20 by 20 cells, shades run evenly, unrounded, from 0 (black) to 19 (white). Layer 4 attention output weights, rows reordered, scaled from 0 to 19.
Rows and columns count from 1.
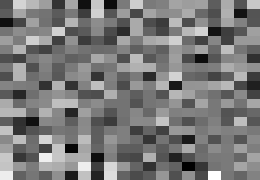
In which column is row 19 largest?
7
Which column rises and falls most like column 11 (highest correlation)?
8
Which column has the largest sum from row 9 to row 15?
5
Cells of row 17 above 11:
5
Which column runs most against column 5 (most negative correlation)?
14
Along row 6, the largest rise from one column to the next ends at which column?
18
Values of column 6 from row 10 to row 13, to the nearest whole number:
4 10 14 3
